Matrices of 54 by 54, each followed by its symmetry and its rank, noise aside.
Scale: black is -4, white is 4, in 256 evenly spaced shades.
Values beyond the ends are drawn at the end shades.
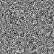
antisymmetric, rank eight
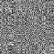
no symmetry, rank six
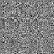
no symmetry, rank eight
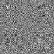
no symmetry, rank seven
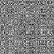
no symmetry, rank six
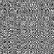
no symmetry, rank six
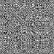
antisymmetric, rank eight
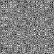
no symmetry, rank six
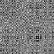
symmetric, rank six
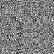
no symmetry, rank eight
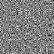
no symmetry, rank seven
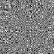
antisymmetric, rank eight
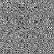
no symmetry, rank eight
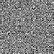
no symmetry, rank eight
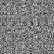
no symmetry, rank eight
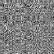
antisymmetric, rank eight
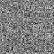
no symmetry, rank eight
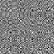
symmetric, rank six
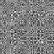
symmetric, rank six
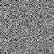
no symmetry, rank seven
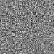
antisymmetric, rank eight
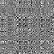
symmetric, rank six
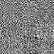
antisymmetric, rank eight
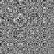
symmetric, rank six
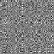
no symmetry, rank six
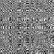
antisymmetric, rank six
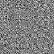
antisymmetric, rank eight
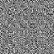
antisymmetric, rank eight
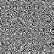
antisymmetric, rank eight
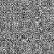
antisymmetric, rank eight
